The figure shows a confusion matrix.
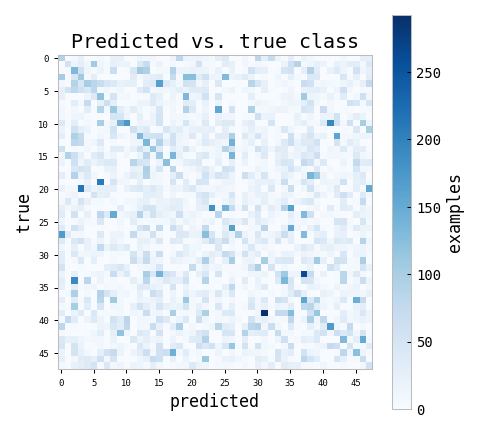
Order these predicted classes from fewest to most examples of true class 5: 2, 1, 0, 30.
30, 0, 1, 2
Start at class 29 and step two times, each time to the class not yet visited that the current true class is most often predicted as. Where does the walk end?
19
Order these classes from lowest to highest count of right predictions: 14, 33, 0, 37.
33, 0, 14, 37
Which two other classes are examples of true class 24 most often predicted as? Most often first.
8, 37
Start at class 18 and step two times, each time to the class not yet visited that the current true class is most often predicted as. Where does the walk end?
2
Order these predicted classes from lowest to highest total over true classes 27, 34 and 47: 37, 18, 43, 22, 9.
9, 18, 43, 37, 22
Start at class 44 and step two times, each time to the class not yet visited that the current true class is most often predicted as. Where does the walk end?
35
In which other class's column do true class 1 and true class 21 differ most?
36
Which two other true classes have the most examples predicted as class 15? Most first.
4, 33
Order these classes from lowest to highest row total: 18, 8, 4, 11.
11, 8, 18, 4
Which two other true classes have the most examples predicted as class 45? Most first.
37, 16
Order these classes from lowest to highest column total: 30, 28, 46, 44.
44, 28, 30, 46
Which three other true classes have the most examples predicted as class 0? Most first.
27, 3, 41
